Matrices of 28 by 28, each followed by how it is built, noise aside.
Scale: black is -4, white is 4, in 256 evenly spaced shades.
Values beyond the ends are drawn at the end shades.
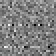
uneven rows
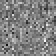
uneven columns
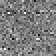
uneven rows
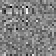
low rank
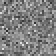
noise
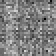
blocks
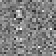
low rank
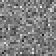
noise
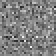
uneven rows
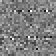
uneven rows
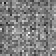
blocks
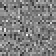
low rank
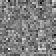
low rank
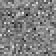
uneven rows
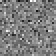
uneven rows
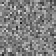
noise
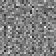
low rank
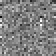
low rank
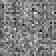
blocks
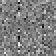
uneven columns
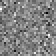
uneven columns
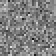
noise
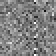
uneven columns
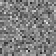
noise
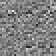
low rank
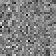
low rank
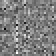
uneven columns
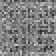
blocks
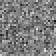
noise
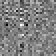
low rank
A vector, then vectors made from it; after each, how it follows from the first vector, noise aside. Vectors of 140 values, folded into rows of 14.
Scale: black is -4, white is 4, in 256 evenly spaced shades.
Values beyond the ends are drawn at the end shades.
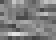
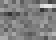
wrapped around, partly zeroed.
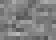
shrunk.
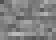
shrunk.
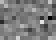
wrapped around, negated, partly zeroed.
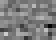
wrapped around, negated, partly zeroed.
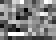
scaled up.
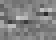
negated, partly zeroed.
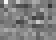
wrapped around, partly zeroed.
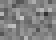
negated, partly zeroed.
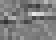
wrapped around, partly zeroed.
